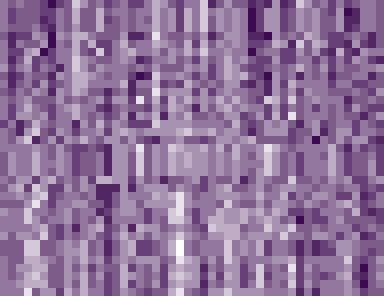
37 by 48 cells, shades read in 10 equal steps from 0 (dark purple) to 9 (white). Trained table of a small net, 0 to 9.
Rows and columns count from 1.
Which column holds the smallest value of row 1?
7
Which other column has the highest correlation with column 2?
42
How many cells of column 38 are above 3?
13
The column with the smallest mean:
14
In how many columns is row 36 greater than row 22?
17
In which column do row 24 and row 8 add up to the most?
29
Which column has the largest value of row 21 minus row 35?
34
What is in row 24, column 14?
1
